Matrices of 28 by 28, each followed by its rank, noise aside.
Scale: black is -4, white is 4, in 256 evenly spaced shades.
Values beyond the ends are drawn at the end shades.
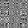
three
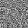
six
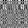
two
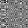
three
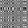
one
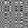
two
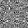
six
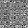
four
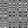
one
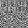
four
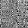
six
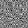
four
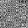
four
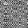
three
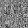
six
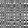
two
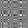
one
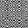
two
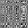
two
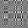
one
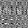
four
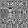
four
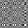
two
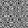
three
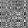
two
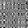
two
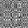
three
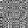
two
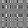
one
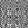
three
